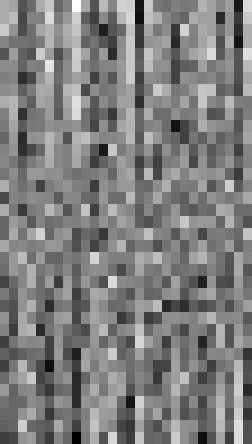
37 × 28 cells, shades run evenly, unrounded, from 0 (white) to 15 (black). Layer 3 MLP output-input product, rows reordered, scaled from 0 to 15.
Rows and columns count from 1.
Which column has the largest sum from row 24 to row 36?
9
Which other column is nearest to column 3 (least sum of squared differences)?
11
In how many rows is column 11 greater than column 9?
19
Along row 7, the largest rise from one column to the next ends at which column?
16
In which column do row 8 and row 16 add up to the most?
27
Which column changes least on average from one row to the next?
2
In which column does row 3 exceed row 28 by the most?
12
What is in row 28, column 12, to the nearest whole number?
4
